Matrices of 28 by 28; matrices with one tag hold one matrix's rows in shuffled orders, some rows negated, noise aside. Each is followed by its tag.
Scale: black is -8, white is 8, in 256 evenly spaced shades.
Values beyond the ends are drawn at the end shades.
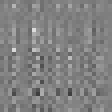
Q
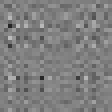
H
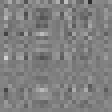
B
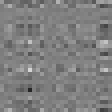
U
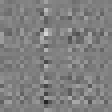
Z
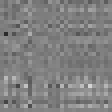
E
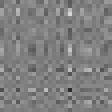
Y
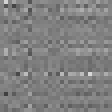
E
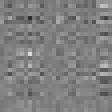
U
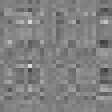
U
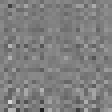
H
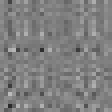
H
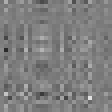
B
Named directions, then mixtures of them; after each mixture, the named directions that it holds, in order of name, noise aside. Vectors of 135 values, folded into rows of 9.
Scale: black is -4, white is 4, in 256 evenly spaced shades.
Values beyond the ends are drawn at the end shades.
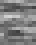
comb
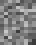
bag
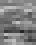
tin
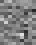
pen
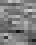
bag, comb, tin.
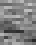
comb, tin.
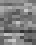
tin.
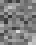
bag, comb, pen.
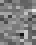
pen.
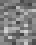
bag, pen, tin.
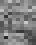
bag, pen, tin.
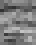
comb, tin.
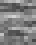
comb.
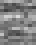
comb.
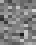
pen.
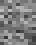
bag, pen, tin.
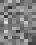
bag, pen.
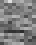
comb, pen, tin.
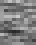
comb, tin.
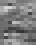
tin.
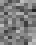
bag.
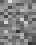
bag, pen.
